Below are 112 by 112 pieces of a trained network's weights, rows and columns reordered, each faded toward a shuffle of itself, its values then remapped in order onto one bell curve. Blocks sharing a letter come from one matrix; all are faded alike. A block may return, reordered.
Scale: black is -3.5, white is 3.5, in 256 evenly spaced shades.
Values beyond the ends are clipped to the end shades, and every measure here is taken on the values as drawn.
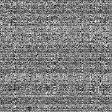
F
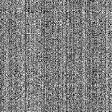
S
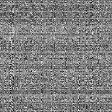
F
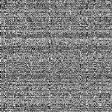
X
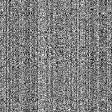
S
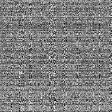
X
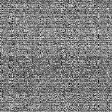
X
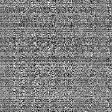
F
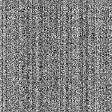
S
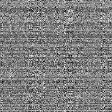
X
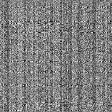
S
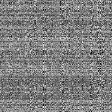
X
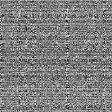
F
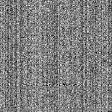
S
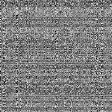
F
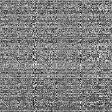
F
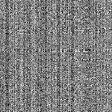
S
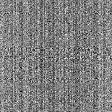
S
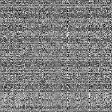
F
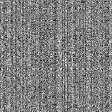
S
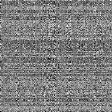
F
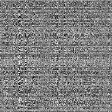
F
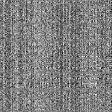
S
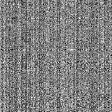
S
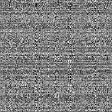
X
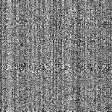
S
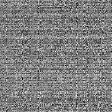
F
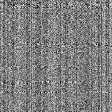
S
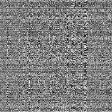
X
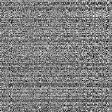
F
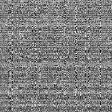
X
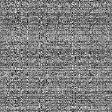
X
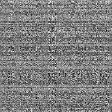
F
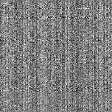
S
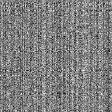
S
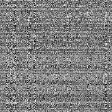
X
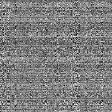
X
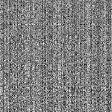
S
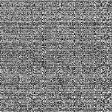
X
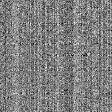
S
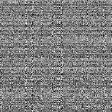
X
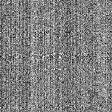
S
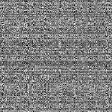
X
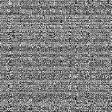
X
